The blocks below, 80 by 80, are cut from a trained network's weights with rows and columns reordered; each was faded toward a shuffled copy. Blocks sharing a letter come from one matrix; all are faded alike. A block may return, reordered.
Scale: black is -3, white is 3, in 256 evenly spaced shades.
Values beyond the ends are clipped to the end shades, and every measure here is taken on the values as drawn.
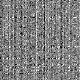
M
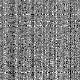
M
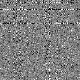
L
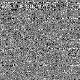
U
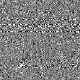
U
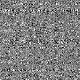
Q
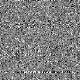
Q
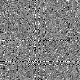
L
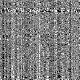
M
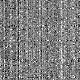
M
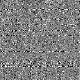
U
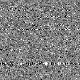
Q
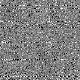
U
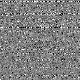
U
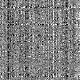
M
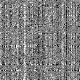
M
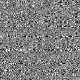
Q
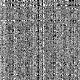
M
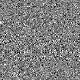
Q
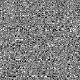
Q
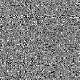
Q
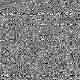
U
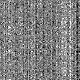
M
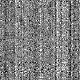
M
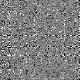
L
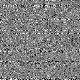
U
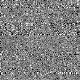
Q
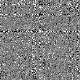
L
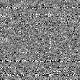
Q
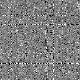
L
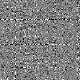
L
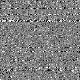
U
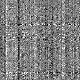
M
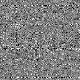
Q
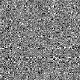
Q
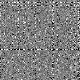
L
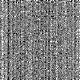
M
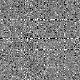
L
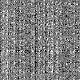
M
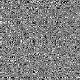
Q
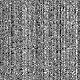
M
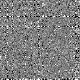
L
